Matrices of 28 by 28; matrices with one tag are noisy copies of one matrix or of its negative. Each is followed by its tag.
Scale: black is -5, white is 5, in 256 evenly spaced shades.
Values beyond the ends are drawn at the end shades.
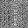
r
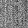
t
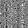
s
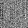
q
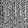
q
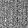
t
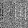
q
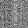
r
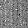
t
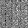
t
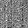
s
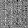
t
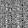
s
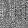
q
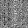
r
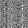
s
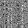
s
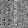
r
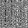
t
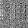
q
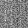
t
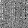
q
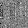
q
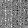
t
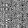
s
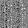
s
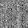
s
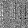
q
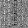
r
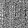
q
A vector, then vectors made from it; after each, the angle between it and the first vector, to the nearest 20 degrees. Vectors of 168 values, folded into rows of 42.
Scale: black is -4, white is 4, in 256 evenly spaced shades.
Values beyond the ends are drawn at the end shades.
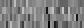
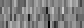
40 degrees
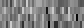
20 degrees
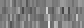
160 degrees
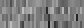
20 degrees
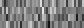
80 degrees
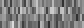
60 degrees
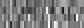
160 degrees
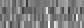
160 degrees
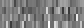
160 degrees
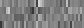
80 degrees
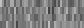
120 degrees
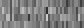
60 degrees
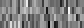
40 degrees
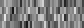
80 degrees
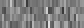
140 degrees
